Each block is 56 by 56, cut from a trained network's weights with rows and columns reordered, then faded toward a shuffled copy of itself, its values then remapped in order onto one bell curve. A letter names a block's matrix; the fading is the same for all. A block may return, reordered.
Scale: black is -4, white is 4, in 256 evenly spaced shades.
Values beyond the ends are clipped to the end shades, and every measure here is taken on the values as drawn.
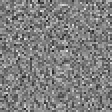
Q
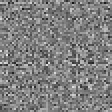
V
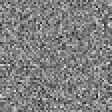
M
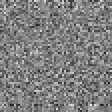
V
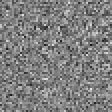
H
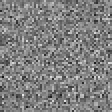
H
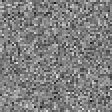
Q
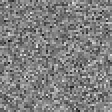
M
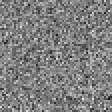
M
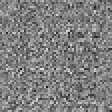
H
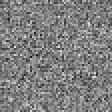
Q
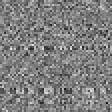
V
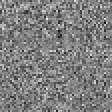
H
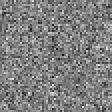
Q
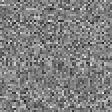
V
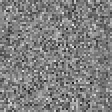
M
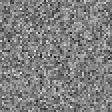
M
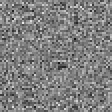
H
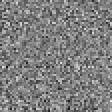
H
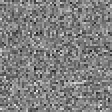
H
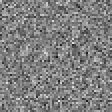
Q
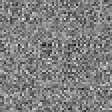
V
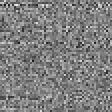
V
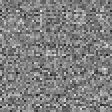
V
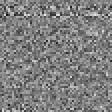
V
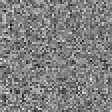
Q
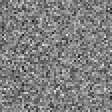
M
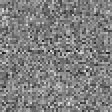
H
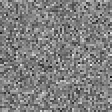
M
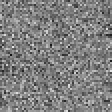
M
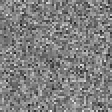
M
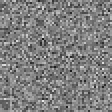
Q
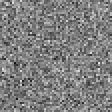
Q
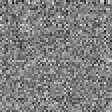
H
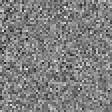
M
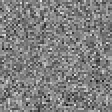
M
